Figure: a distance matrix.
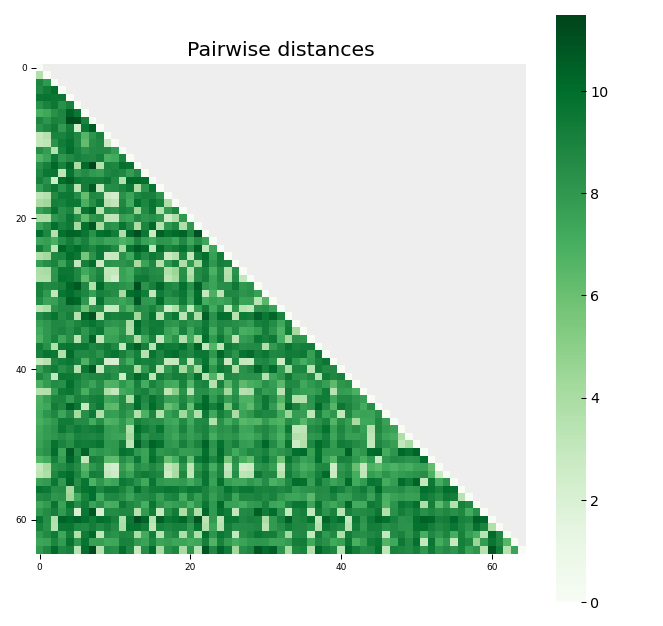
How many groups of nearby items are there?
10
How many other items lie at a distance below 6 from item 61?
9
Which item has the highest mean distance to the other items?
4
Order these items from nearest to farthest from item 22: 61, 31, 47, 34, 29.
61, 31, 29, 47, 34
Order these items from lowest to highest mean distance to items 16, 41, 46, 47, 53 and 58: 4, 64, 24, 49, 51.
64, 51, 49, 24, 4
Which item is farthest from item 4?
7
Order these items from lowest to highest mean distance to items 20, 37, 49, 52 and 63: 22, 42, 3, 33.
42, 22, 3, 33
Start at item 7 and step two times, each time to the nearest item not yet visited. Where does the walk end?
29
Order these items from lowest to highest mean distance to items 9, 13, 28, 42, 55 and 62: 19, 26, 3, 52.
26, 19, 52, 3
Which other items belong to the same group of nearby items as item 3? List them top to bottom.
14, 38
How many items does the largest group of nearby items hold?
15
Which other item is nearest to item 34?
50
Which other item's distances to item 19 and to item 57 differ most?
56
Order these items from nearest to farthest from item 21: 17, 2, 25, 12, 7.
17, 12, 25, 2, 7
